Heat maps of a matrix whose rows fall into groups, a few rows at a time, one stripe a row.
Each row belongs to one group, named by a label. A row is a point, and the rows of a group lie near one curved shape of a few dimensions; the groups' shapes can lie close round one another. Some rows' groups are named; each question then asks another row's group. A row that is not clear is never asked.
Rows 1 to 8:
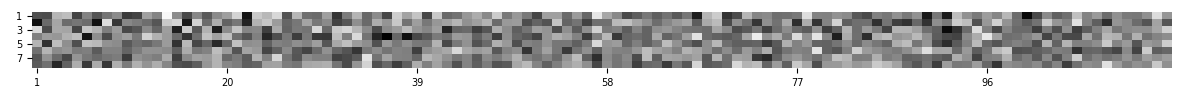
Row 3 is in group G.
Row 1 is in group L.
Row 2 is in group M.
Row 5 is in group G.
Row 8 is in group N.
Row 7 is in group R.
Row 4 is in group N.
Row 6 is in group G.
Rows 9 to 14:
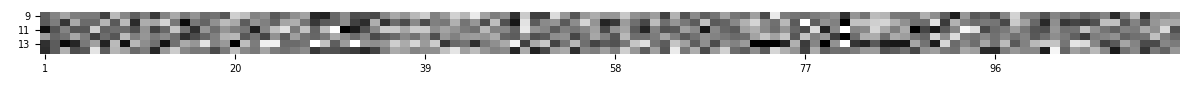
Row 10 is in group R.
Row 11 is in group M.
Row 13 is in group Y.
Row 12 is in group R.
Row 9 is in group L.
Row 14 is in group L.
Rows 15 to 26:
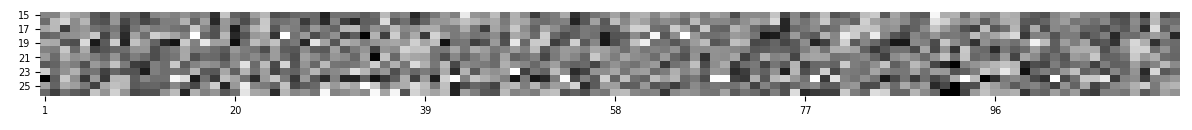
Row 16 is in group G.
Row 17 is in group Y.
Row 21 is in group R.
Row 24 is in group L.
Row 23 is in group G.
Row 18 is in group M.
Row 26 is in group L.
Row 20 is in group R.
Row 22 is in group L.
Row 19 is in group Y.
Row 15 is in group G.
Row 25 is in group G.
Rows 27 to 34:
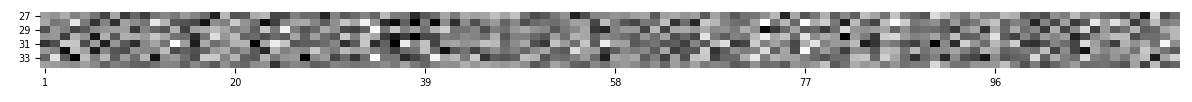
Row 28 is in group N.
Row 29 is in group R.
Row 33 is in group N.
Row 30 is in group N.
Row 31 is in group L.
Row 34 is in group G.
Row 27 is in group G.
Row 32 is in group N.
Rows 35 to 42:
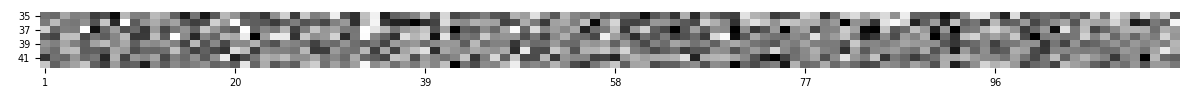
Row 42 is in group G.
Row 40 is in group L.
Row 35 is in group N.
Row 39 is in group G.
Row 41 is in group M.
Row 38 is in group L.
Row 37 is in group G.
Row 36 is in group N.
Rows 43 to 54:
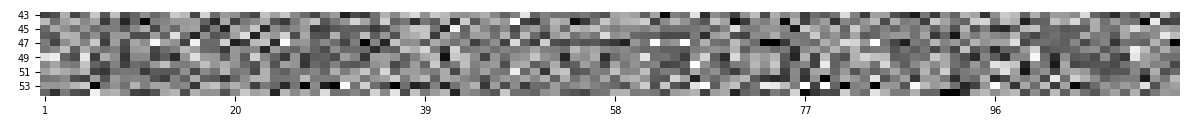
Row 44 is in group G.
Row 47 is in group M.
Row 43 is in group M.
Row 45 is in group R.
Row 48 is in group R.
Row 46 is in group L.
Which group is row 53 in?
N
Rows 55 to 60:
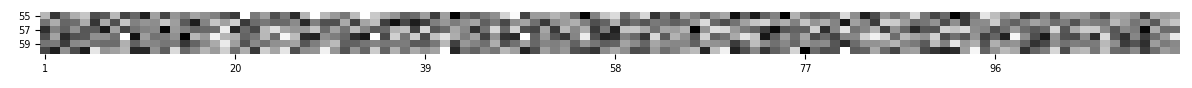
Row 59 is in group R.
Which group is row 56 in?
N
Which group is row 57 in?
M
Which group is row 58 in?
R
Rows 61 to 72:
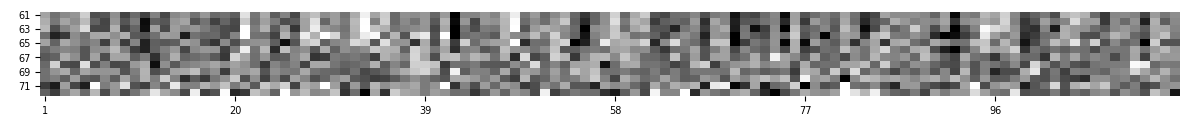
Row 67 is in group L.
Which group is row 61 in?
G
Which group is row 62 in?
G
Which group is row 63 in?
G
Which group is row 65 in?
G
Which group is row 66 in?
L
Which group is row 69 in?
R
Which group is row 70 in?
R
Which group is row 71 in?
L
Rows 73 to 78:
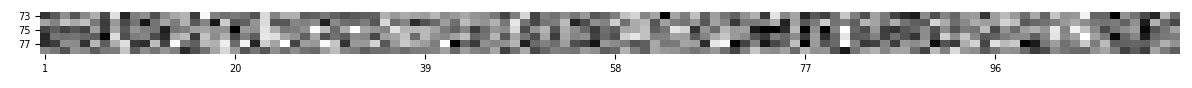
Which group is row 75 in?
Y
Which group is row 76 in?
M
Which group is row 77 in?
L
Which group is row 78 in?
R
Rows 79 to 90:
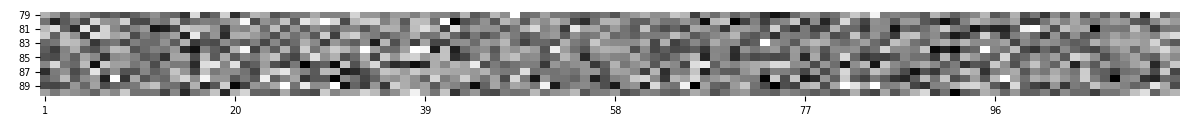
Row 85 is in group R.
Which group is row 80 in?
L
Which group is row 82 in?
G
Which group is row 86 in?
N
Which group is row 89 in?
M
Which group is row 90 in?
G
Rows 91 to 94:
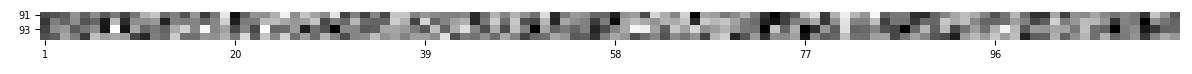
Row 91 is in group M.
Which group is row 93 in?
M
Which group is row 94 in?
L
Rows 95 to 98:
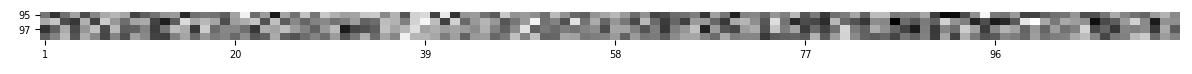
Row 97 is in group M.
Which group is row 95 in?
L
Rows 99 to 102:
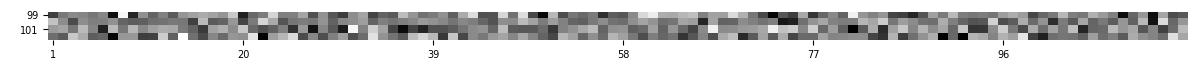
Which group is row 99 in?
M
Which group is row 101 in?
N
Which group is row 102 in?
L
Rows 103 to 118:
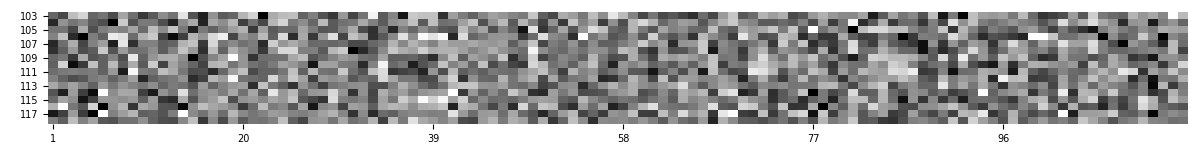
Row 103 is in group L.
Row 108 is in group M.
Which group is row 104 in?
M
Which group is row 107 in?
M
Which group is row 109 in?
R
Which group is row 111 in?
N
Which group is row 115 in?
R
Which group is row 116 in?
Y
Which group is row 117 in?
L
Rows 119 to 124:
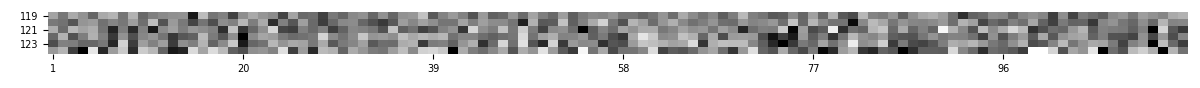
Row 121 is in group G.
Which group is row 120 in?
R
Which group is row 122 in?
Y
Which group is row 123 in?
M
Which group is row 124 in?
Y
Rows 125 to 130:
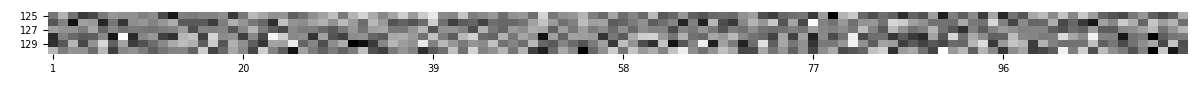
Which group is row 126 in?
N
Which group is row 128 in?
M
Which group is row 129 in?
M
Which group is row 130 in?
G
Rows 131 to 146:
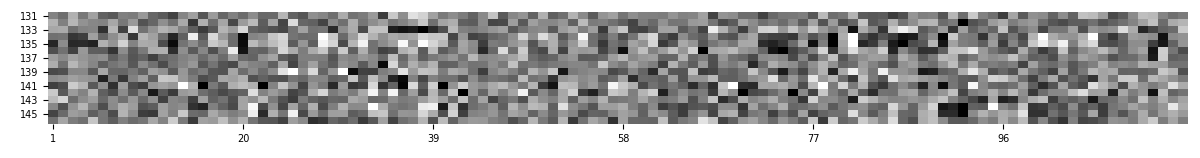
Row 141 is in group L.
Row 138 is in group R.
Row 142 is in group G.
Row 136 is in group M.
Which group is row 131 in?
R
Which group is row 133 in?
N
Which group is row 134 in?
Y
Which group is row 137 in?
G
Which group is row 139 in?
M
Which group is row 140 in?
N
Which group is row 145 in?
L
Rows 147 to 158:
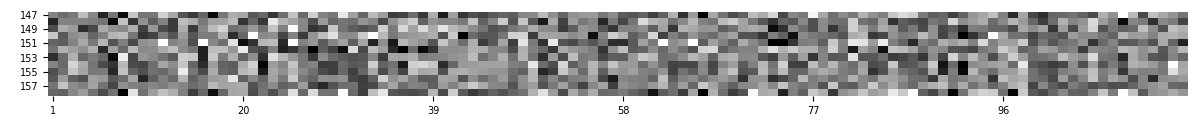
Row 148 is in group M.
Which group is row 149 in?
R
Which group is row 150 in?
G
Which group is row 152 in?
N
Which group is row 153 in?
M
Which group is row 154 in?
L
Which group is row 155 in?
L
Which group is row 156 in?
R
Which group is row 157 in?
G
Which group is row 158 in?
N
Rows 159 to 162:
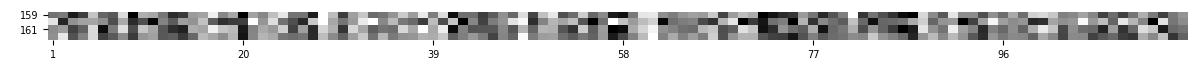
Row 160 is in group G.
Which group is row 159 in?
Y
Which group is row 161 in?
Y
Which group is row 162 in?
Y
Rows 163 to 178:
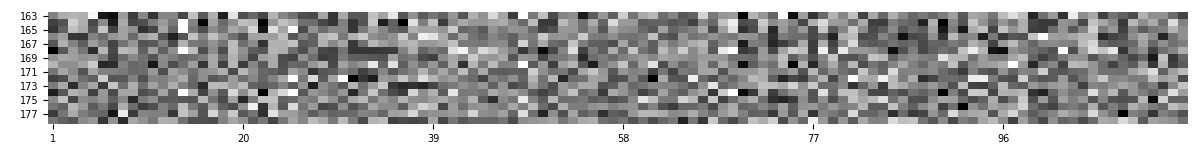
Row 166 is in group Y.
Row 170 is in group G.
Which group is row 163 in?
G
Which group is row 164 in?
L
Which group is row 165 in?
L
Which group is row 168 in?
L
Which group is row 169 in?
G
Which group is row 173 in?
N
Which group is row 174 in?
L
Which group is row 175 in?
Y
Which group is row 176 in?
L
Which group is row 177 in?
M
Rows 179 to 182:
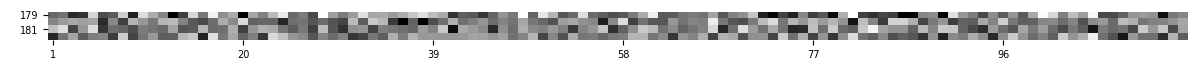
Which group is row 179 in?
Y
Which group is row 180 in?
N
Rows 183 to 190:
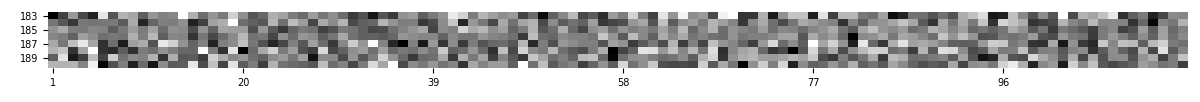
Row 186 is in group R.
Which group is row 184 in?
R
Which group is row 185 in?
G
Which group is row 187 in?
N
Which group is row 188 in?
Y
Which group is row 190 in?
G
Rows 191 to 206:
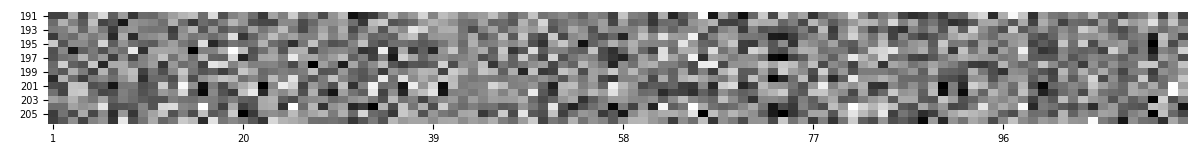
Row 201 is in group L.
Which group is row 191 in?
M
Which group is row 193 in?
R
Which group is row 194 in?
M
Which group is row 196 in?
R
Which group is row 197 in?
M
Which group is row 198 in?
N
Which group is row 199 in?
L
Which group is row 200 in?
R
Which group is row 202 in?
L
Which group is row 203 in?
G
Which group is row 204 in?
M
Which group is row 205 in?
M
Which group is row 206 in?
M
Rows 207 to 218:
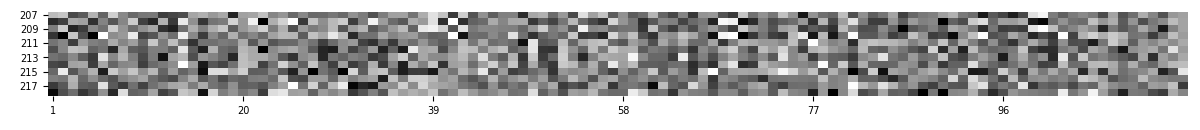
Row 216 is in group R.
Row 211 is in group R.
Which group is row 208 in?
L
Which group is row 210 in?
L
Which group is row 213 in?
L
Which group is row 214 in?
L
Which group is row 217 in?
M
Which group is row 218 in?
M
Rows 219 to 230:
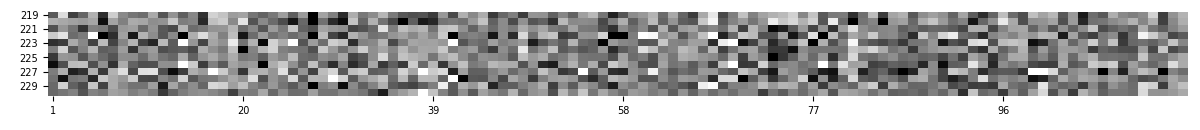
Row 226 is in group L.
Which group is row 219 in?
N
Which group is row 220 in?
N
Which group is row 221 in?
R
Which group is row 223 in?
L
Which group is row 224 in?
Y
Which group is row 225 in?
R
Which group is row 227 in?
Y
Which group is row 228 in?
L
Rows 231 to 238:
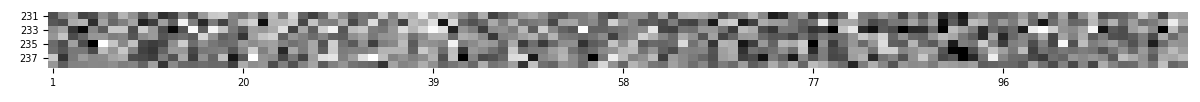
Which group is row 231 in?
R
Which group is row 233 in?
Y
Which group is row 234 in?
Y
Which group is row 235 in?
L
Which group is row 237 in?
G
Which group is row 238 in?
R
